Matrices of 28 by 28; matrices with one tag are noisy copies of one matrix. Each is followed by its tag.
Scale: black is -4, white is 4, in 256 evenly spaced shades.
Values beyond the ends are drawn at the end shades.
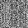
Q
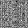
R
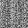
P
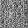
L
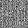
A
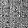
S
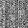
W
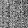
S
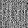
A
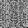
Q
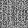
A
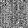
Q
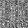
W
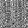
P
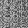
S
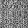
L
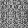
L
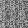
W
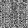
Q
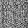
L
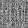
A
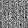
A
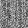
P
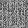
A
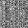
W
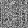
R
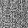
S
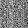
L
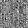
Q
